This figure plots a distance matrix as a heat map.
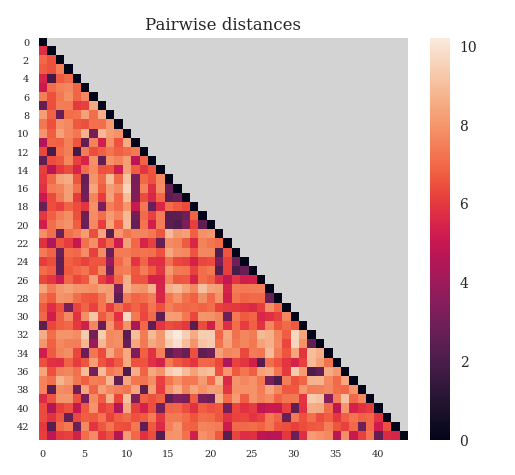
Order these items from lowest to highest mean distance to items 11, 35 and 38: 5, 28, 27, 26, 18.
26, 5, 18, 28, 27
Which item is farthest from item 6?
30
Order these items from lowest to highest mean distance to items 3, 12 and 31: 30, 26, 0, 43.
0, 43, 26, 30
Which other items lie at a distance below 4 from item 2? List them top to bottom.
8, 21, 23, 24, 25
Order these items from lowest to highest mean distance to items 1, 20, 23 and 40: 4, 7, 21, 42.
4, 42, 21, 7
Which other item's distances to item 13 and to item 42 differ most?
38
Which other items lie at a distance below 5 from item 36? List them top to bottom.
6, 10, 32, 33
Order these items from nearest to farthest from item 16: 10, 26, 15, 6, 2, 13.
15, 13, 26, 2, 6, 10
